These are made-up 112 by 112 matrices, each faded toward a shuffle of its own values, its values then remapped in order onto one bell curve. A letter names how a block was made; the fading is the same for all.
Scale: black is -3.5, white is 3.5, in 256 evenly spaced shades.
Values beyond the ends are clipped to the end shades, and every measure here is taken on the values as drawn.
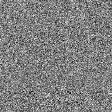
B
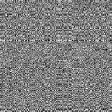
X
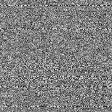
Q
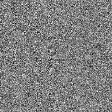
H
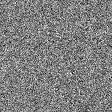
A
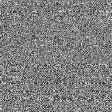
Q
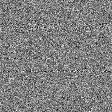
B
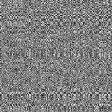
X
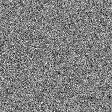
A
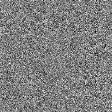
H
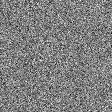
A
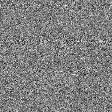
B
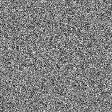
B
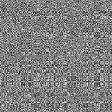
X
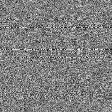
Q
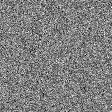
A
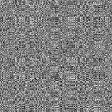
X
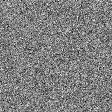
A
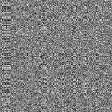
X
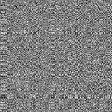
X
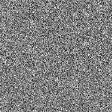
H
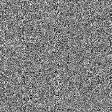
H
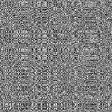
X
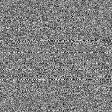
Q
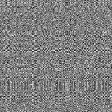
X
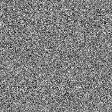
B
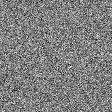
A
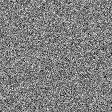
A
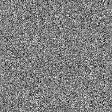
H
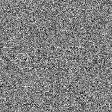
B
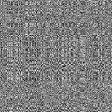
X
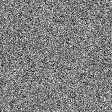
A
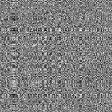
X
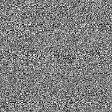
Q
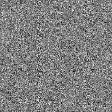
H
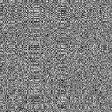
X
